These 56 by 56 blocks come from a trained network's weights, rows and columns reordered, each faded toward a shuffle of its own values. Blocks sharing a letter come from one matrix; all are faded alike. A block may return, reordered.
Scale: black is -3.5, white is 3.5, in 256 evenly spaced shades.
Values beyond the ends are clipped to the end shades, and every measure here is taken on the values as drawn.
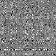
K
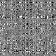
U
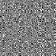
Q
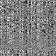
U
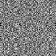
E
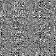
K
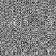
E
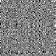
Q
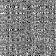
U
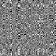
Q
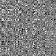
Q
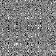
K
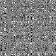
K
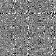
K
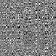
Q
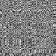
E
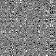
K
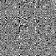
Q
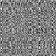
E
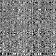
U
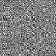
Q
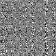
K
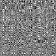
Q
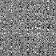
K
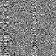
Q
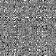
K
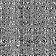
U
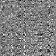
Q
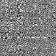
K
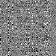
K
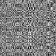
E
